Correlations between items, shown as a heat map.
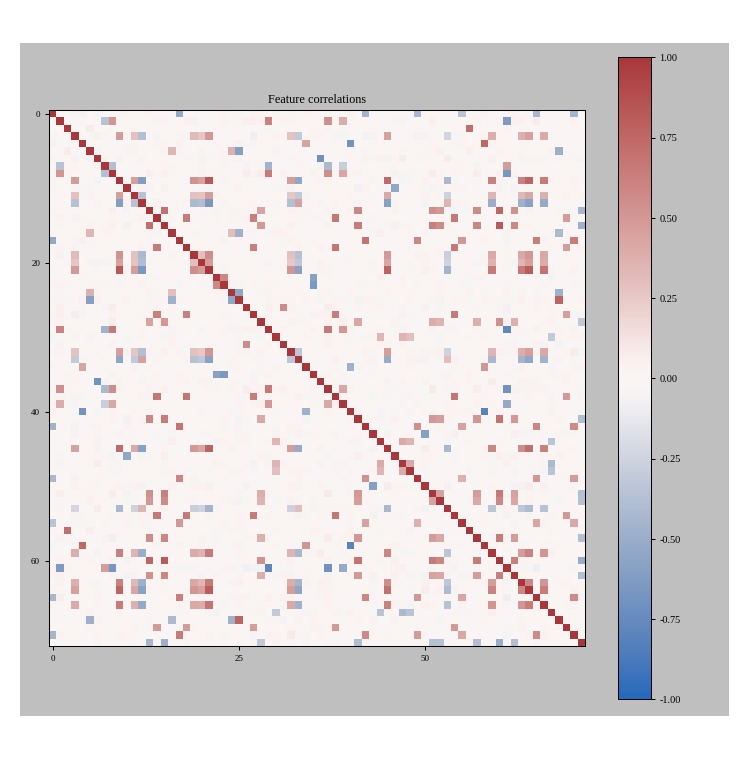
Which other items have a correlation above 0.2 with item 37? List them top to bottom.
1, 8, 29, 39
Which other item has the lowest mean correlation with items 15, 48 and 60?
71
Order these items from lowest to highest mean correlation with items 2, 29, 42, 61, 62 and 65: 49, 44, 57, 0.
0, 44, 57, 49
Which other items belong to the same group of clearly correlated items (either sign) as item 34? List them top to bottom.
4, 40, 58
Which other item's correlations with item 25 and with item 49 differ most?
68
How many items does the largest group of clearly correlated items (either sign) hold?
15
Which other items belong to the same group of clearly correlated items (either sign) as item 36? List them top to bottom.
6
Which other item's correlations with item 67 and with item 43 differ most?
50
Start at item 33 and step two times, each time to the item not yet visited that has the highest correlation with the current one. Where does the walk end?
53
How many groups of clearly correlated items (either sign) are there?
14
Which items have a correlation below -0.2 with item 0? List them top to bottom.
17, 42, 49, 55, 65, 70
